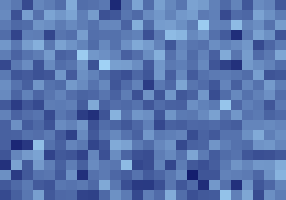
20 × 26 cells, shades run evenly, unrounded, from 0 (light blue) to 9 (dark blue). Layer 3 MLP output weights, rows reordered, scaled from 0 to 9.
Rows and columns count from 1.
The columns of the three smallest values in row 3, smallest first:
19, 22, 13
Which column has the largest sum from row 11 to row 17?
1
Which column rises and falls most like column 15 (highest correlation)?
5
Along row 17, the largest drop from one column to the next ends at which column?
2
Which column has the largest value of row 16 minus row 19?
10
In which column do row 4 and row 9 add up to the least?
17
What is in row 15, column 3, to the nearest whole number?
8
